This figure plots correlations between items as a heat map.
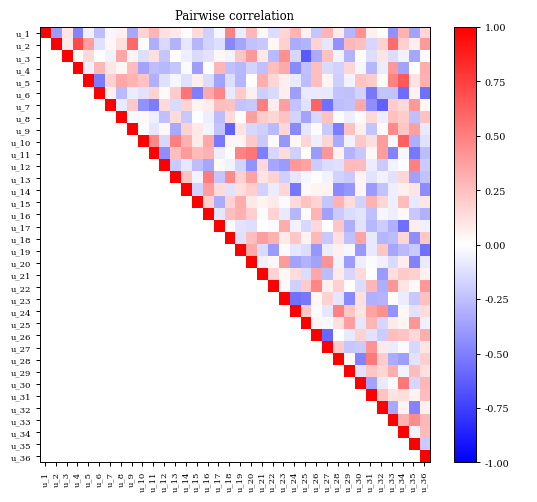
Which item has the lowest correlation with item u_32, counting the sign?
u_7
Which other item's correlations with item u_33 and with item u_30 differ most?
u_1
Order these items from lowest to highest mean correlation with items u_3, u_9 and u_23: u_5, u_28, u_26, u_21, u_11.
u_28, u_26, u_21, u_11, u_5
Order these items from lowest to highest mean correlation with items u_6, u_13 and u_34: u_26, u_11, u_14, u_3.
u_3, u_26, u_11, u_14
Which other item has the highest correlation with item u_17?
u_6
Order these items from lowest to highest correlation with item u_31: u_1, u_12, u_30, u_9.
u_30, u_9, u_12, u_1
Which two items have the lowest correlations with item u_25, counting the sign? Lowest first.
u_3, u_23
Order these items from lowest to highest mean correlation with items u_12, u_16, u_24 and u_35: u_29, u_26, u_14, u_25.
u_14, u_26, u_29, u_25
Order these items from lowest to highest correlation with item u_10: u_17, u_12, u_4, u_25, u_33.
u_17, u_4, u_12, u_33, u_25
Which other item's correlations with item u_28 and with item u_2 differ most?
u_9
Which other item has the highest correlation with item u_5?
u_34
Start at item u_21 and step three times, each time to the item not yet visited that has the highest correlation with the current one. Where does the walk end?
u_22
